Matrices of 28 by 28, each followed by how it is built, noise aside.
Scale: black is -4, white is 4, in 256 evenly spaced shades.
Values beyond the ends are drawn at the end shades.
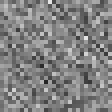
Toeplitz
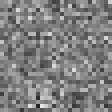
blocks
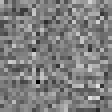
blocks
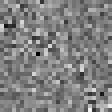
block diagonal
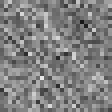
Toeplitz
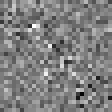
block diagonal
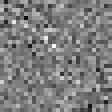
block diagonal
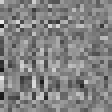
low rank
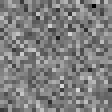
Toeplitz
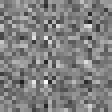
low rank
